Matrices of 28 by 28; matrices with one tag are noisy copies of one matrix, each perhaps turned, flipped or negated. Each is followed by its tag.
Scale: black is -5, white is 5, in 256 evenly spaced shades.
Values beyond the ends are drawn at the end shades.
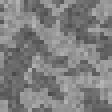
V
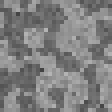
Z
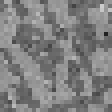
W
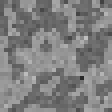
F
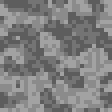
Z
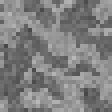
V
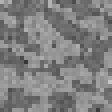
W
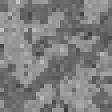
V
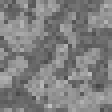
V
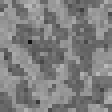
W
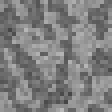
W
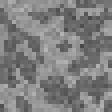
F
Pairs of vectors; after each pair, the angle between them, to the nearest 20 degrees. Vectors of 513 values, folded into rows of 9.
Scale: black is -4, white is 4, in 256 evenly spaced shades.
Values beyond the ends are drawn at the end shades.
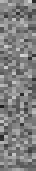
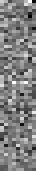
40 degrees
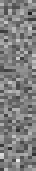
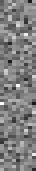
120 degrees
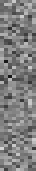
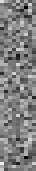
100 degrees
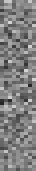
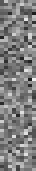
60 degrees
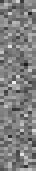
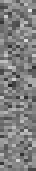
120 degrees
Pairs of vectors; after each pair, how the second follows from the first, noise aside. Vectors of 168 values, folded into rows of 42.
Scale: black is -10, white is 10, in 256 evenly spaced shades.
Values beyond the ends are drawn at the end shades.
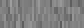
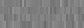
reversed, negated, shrunk.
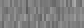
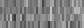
wrapped around, negated, scaled up.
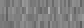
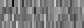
wrapped around, negated, scaled up.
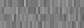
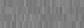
shrunk.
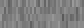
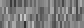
wrapped around, scaled up.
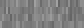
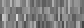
wrapped around, scaled up.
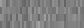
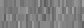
reversed, negated.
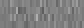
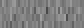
reversed, negated.
